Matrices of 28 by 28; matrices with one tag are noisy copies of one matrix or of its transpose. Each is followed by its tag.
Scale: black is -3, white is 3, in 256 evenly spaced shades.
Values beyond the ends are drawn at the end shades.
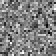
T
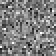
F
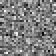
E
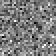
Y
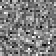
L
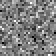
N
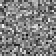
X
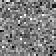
T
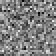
Y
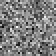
F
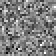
T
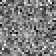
X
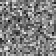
Y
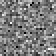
E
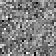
F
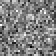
L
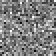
E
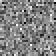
E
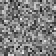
T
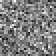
L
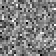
F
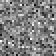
L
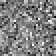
X
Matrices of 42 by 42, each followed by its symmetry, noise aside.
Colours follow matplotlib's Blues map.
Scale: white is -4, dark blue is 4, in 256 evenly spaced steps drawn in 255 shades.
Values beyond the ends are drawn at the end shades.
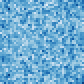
mirrored top to bottom.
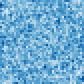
same after a half turn.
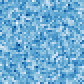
symmetric.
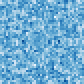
mirrored top to bottom.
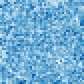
symmetric.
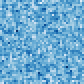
same after a half turn.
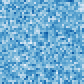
no symmetry.
